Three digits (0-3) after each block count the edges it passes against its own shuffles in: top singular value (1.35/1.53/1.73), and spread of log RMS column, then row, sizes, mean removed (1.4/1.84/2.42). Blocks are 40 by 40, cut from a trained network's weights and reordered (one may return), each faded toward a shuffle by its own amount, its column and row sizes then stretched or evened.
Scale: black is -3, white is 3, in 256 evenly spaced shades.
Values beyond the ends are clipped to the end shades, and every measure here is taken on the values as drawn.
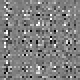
3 3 3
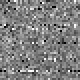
0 0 2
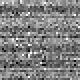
3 1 0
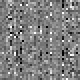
1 3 1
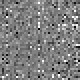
1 3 1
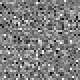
2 0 0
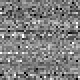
1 0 2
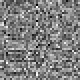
3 0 0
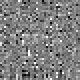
2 2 0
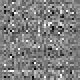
0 3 1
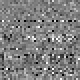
2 0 3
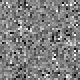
0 1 0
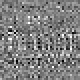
3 1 3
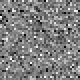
0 0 1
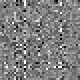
3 2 1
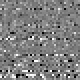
2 0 3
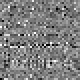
3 0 2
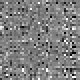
2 3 1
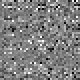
2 1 2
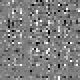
1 3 2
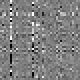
3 3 0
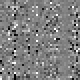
1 3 1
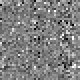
0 2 1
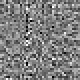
3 1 0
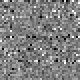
0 0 2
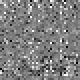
0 1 2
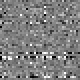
3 1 3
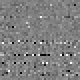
2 0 2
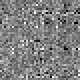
1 1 2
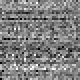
3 0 2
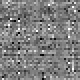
1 2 0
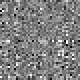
2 2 2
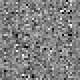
0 2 0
